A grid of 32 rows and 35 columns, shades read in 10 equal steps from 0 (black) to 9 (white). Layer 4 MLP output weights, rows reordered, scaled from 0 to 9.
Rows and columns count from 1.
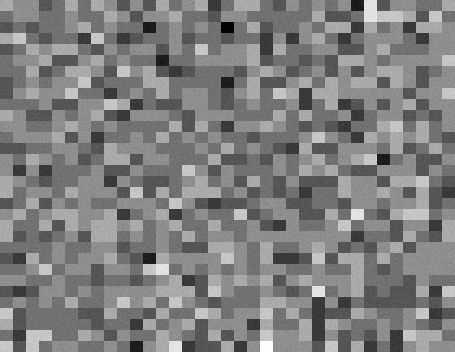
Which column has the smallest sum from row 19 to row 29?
34
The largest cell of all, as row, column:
32, 21
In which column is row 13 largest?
25
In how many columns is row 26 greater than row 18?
16
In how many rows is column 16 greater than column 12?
12
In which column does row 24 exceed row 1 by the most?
28
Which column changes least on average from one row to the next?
5
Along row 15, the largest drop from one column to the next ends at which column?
30
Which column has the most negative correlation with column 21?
29
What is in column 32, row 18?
3
